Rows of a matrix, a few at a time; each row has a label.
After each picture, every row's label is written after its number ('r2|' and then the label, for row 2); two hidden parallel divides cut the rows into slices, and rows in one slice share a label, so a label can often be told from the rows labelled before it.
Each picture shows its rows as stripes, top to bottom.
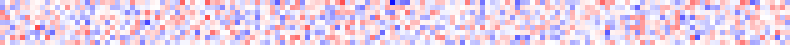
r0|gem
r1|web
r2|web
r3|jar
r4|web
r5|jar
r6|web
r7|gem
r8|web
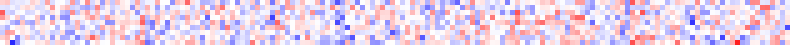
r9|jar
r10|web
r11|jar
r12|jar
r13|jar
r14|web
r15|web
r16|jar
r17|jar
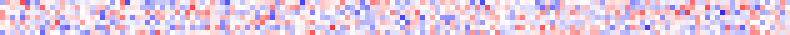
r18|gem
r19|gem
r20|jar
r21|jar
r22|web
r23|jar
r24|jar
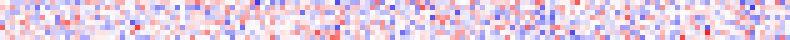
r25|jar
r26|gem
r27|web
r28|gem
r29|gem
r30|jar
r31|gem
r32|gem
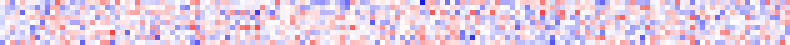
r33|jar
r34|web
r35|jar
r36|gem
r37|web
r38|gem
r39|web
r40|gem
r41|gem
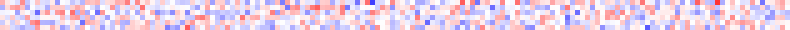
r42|jar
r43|gem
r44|gem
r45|web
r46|web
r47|jar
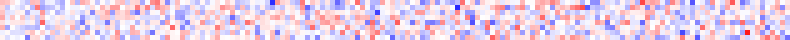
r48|jar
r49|jar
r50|web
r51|web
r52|gem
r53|web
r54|web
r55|web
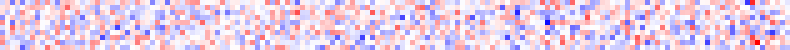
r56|jar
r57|web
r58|gem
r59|gem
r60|jar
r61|gem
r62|gem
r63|jar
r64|jar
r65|web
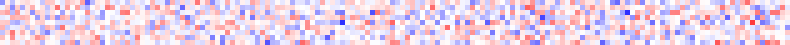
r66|web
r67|web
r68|jar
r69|gem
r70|jar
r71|web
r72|web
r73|web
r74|jar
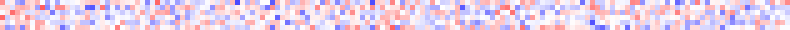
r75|jar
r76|gem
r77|web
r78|web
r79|web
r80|jar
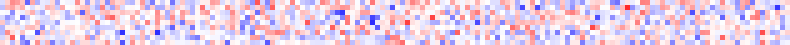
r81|gem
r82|gem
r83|jar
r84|jar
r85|jar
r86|web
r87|gem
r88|web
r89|web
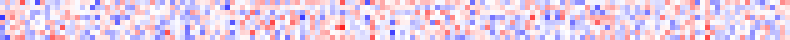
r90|gem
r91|web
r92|web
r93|gem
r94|gem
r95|gem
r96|gem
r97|gem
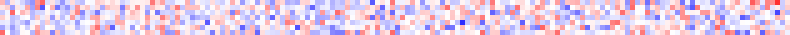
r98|jar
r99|jar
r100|gem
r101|jar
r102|web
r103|jar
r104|jar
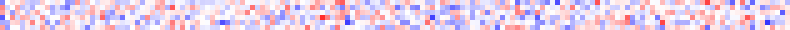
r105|gem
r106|jar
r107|web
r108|gem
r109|gem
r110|web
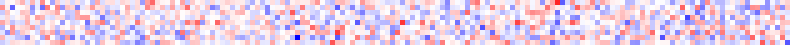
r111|web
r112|jar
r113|web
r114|web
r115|jar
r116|gem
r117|gem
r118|jar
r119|gem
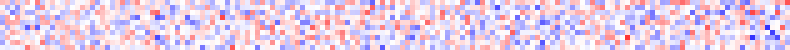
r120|jar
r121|gem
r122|jar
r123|gem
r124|gem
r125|gem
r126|gem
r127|gem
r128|gem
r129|web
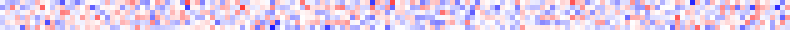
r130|jar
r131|gem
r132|web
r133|jar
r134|gem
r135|jar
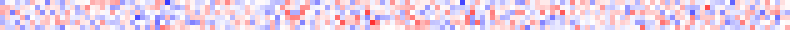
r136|web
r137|web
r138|jar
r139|gem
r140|gem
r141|web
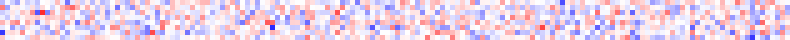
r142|web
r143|web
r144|gem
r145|web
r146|gem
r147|jar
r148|gem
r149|web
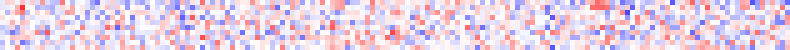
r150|gem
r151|gem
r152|web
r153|web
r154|web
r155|gem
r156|jar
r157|gem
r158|web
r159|web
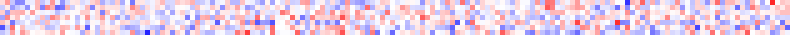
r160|jar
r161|jar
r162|web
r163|gem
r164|jar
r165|gem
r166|gem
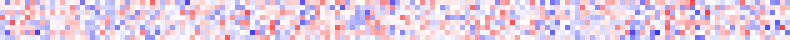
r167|gem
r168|jar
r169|gem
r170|jar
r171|gem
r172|gem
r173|gem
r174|web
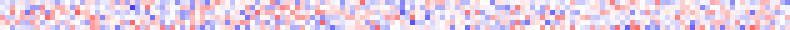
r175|web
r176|web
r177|gem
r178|jar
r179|web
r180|jar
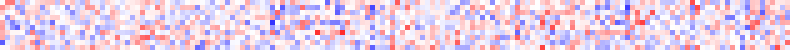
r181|web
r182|jar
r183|jar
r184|gem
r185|jar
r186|jar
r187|gem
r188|jar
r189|web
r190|jar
